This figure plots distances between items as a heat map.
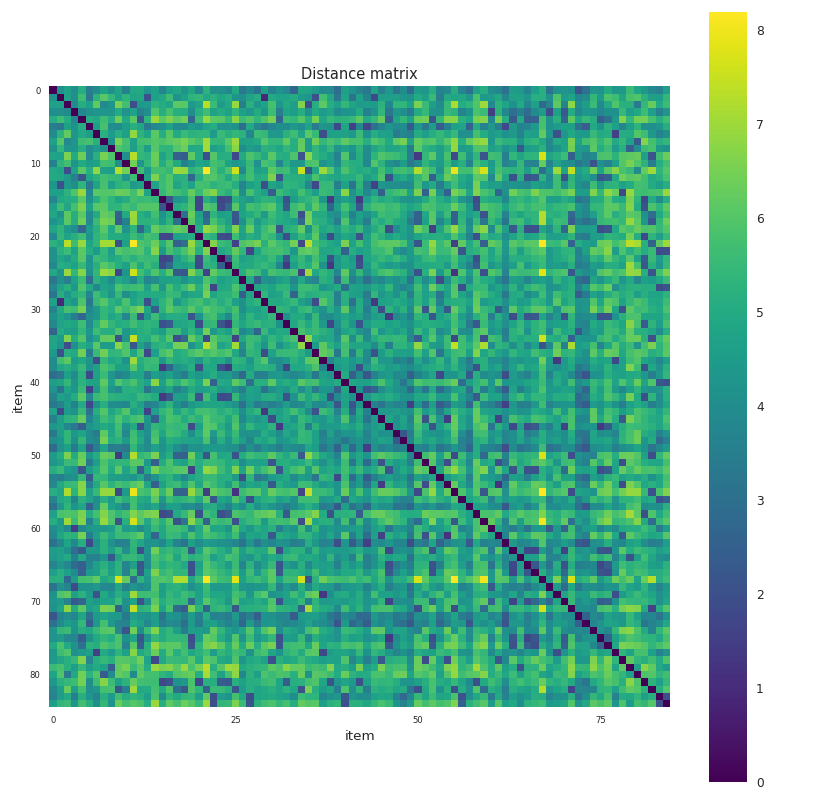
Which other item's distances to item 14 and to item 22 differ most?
84
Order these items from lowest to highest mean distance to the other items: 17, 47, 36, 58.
47, 17, 36, 58
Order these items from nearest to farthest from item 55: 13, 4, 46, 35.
13, 46, 4, 35
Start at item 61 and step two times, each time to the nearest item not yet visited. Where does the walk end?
45
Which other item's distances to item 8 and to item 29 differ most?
1
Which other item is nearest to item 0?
72
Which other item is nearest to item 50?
9
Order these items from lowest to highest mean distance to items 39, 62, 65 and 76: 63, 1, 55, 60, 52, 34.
63, 52, 60, 1, 34, 55
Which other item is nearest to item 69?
37
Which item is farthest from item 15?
79
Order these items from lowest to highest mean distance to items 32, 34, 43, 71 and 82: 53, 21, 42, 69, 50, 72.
50, 21, 72, 53, 42, 69
